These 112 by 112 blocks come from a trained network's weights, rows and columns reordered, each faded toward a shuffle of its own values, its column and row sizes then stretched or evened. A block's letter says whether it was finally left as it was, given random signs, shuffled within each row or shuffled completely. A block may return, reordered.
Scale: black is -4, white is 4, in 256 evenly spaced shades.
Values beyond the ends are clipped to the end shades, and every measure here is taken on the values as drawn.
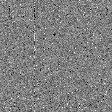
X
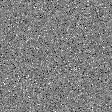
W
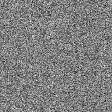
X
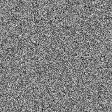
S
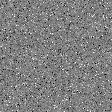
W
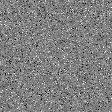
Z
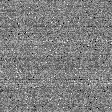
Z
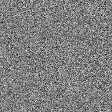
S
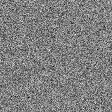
W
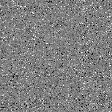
X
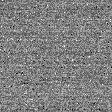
X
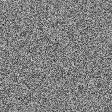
Z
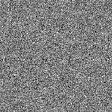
X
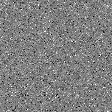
Z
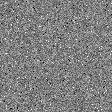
W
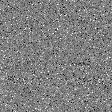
Z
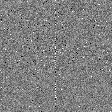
X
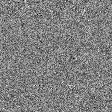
Z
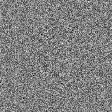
X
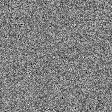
Z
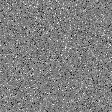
W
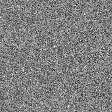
Z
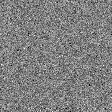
Z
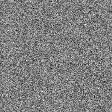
S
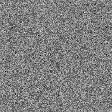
X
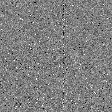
S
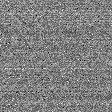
Z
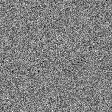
Z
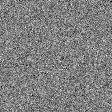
Z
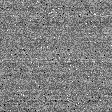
Z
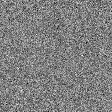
Z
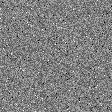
W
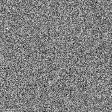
S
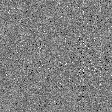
S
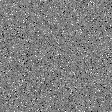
W
